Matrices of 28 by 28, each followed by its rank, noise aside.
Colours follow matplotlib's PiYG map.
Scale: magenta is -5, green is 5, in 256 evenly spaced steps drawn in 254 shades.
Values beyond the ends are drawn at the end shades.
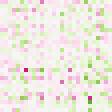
four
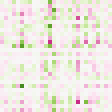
three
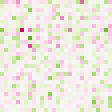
six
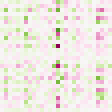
three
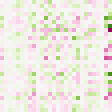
three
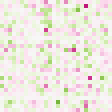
six
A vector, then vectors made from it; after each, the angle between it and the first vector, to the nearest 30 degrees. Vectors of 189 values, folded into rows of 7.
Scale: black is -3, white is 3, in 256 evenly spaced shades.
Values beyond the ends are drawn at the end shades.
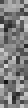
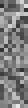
120 degrees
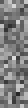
30 degrees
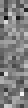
120 degrees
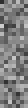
30 degrees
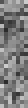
30 degrees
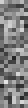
150 degrees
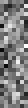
150 degrees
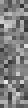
150 degrees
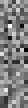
90 degrees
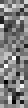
30 degrees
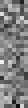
60 degrees
